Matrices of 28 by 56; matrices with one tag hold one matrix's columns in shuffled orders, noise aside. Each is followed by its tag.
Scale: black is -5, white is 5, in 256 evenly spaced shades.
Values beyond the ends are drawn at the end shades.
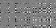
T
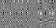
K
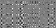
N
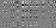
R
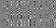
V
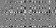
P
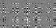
T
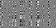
V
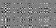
T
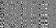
N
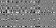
P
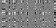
K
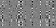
V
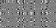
K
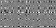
P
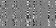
V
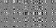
K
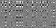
R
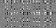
K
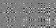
T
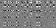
R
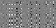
N
